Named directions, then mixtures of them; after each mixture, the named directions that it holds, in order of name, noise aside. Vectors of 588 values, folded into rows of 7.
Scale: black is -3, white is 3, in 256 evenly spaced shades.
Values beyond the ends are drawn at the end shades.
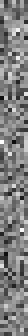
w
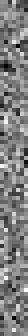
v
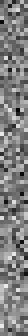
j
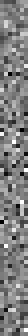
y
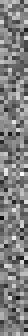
j, w, y.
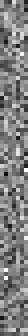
v, w, y.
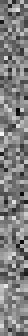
j.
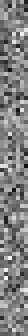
j, v, w.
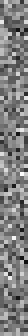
j, w, y.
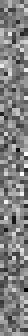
j, v, y.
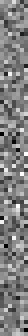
j, y.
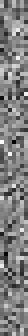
w.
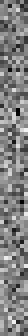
j, v, y.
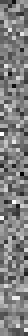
j, y.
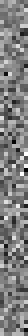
j, v, y.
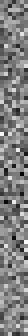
j, v, y.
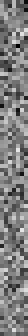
j, v, w.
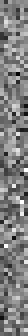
w, y.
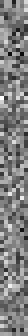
v, w.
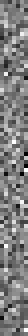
v, y.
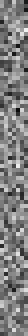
j, v, w.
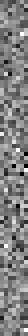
j, v, y.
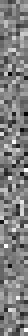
y.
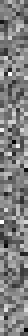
j, w, y.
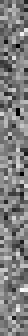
j, v.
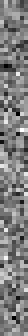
v, w, y.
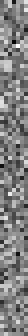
v, w.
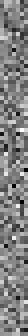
w, y.
